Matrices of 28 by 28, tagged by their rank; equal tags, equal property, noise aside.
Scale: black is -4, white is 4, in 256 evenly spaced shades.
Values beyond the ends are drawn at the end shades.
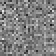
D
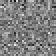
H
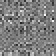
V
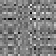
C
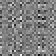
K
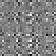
K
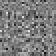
V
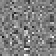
H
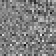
D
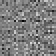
H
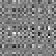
K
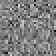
D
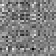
C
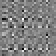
K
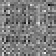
C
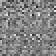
D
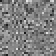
V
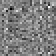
H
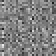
C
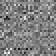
V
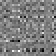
K
